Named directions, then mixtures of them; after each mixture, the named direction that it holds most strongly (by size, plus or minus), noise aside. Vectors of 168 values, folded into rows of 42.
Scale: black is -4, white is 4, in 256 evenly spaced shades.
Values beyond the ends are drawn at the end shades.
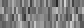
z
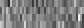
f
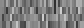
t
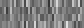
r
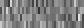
f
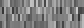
f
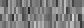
z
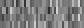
r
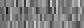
r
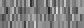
t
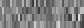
f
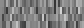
t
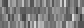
z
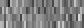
f
